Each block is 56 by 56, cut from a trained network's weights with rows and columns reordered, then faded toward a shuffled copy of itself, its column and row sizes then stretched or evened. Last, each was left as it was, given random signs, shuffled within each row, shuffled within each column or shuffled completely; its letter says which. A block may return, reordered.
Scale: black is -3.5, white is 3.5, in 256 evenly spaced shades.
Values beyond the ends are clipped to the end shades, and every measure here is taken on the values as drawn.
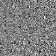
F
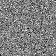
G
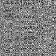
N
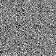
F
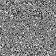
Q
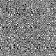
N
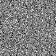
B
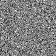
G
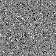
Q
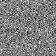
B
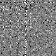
F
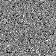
Q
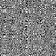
N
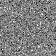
G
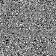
Q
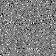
Q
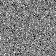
G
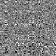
N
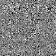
F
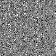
B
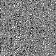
B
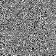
F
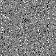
B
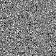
B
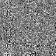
F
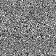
Q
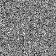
B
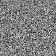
Q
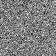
G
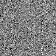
B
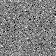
G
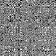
N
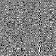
N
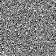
B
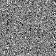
B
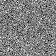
G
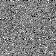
Q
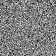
G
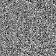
B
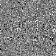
F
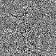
F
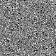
B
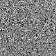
F
